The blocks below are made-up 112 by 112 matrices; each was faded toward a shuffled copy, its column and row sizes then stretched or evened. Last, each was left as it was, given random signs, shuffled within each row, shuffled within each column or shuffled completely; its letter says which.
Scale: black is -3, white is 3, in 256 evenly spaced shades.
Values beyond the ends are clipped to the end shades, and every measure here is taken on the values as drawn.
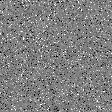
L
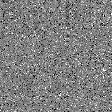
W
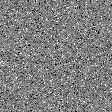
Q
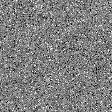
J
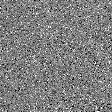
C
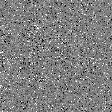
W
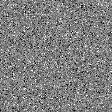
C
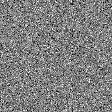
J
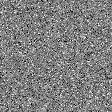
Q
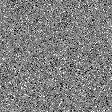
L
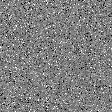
J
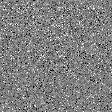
C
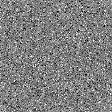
W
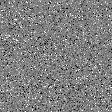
L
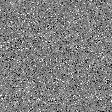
L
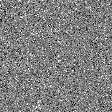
J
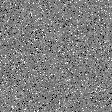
Q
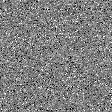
L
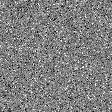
Q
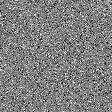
Q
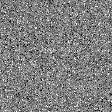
C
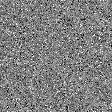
J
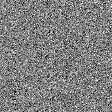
J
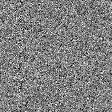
J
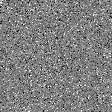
Q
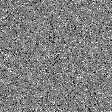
L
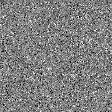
C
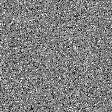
C
